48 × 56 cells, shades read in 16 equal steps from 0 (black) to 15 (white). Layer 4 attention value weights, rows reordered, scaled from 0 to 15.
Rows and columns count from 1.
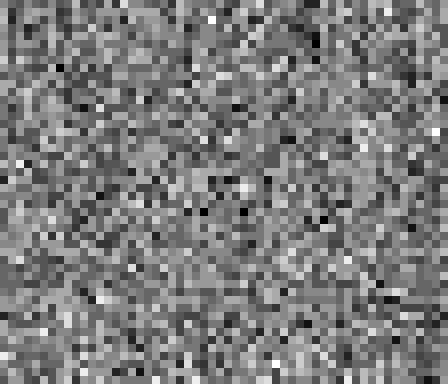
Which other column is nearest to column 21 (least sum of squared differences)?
19
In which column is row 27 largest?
3
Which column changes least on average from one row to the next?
54
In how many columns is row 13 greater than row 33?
27
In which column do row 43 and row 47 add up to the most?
11
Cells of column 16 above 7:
22
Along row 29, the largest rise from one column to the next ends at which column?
41
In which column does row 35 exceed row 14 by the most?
46
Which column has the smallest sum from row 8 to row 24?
52
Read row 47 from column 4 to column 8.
5 8 4 5 9
